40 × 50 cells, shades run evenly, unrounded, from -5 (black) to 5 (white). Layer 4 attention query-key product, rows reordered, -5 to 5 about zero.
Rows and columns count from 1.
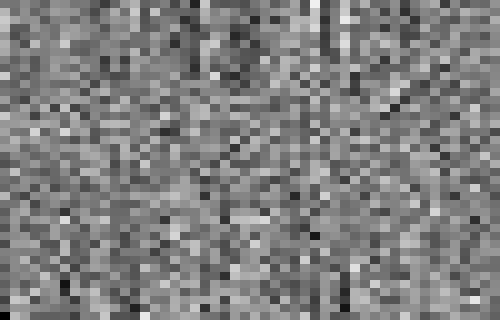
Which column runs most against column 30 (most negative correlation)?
33
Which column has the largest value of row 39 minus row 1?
20
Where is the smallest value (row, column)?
40, 1
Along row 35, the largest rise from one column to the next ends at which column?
24
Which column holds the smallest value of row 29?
31
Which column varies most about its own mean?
32
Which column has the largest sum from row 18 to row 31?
18
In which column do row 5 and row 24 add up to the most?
35
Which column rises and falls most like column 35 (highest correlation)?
14
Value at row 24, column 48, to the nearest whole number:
3
